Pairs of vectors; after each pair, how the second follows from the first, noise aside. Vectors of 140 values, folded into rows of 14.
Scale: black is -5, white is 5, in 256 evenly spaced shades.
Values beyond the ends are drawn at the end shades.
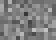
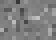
wrapped around, partly zeroed.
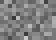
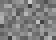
reversed.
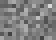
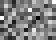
wrapped around, negated, scaled up.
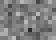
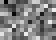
wrapped around, scaled up.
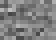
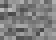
copied.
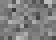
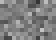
reversed, negated.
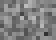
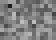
reversed.
